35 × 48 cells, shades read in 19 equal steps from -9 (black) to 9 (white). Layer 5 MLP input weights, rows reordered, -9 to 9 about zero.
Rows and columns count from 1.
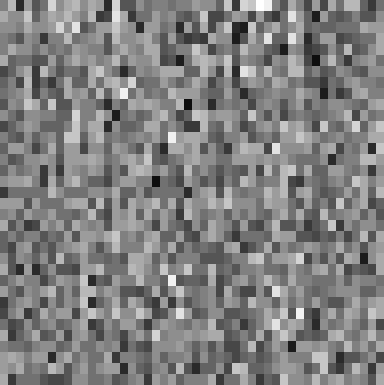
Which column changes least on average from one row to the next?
11
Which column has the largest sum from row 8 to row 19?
10
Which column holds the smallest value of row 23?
31
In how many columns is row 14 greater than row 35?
28
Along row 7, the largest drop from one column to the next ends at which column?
30
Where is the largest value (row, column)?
1, 33
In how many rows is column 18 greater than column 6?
20
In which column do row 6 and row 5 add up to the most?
25
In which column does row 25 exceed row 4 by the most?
24
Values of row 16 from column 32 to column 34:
2 -4 4
